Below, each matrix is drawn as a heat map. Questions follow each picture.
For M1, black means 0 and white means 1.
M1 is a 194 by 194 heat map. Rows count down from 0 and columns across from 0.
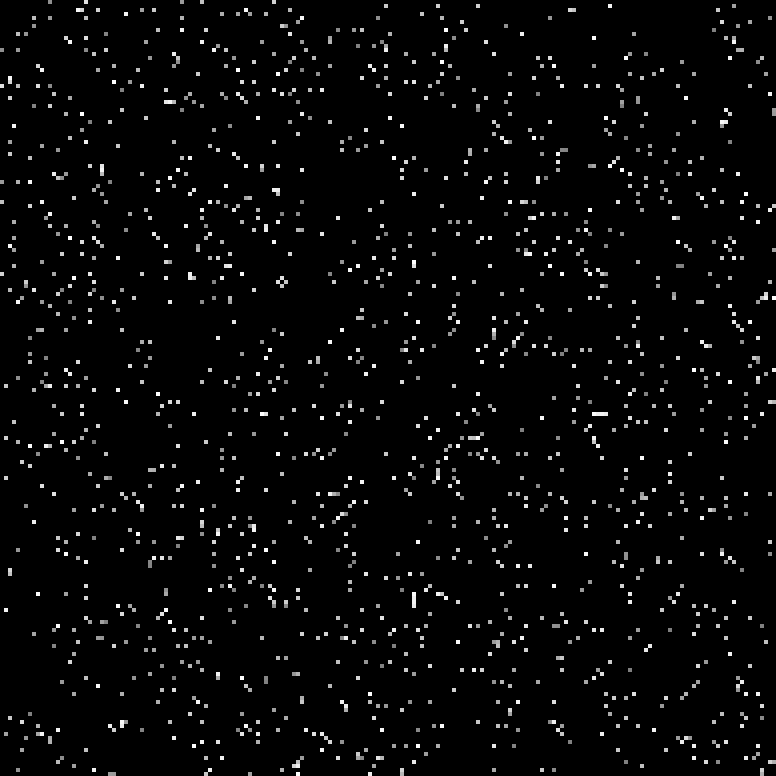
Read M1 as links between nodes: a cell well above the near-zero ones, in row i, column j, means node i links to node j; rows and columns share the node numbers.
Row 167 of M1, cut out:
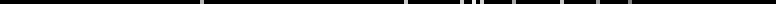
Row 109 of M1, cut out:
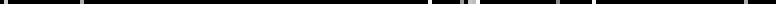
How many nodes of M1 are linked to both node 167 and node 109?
2
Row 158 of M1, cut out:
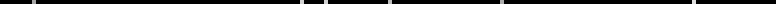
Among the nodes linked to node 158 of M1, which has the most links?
node 75
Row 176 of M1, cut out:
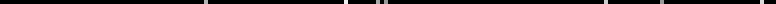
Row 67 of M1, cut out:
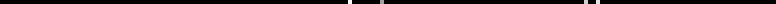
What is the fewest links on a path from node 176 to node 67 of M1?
4
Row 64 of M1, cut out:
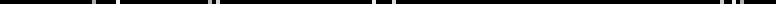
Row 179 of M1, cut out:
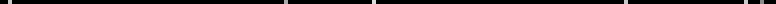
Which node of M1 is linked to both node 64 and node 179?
node 93
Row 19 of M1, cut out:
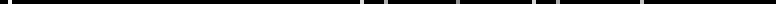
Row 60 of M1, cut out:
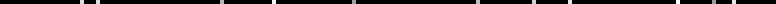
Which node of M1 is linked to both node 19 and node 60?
node 133
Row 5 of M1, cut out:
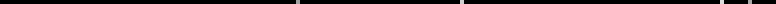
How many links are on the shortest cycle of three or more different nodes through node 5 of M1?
5
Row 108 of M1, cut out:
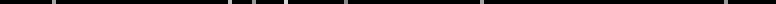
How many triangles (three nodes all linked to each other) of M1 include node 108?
1
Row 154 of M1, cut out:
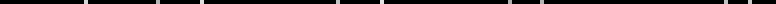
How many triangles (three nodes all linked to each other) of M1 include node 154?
4
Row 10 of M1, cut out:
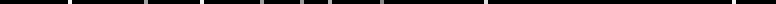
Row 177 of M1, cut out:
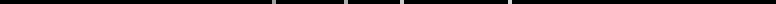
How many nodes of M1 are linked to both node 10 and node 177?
0
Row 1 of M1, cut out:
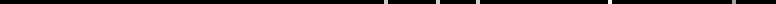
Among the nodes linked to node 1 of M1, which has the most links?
node 119
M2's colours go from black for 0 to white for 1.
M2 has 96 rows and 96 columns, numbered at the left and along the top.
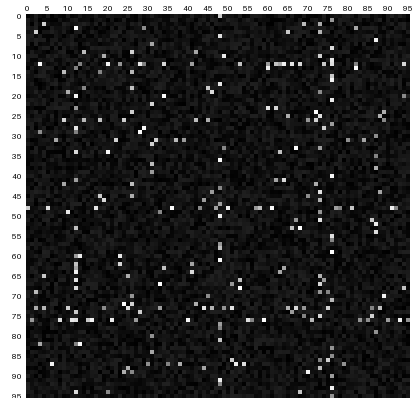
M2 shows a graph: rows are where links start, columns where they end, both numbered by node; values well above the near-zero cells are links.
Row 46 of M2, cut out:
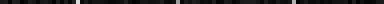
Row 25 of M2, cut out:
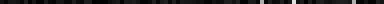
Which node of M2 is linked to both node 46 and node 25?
node 73
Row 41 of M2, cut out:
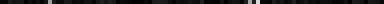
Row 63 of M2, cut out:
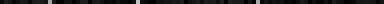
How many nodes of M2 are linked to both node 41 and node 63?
2
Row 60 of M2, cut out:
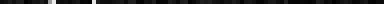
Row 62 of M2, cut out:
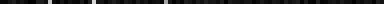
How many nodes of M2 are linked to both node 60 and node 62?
2
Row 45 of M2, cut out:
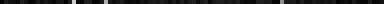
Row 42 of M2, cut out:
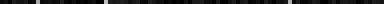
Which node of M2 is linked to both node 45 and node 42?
node 26
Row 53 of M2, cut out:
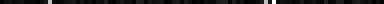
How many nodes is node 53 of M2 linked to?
3
